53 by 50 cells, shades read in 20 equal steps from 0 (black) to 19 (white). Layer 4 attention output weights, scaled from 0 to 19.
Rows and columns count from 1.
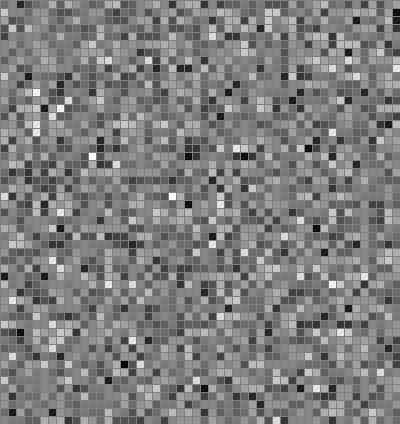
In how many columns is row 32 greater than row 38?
19
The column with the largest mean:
43
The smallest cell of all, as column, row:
16, 46
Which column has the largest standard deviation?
8
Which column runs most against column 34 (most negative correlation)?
24
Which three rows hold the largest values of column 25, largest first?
48, 32, 29
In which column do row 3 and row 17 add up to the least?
45
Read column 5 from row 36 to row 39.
7 6 4 12
